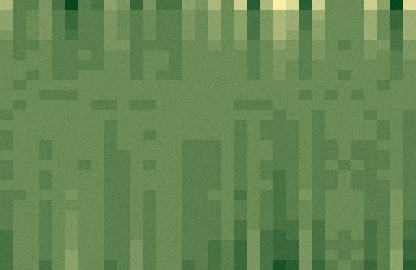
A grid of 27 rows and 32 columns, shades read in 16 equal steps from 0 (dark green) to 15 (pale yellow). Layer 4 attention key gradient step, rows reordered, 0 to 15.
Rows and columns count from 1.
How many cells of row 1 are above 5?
20
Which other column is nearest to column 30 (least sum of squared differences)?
10
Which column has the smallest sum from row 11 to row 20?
22
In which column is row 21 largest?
31
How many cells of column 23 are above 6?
6
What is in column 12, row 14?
5
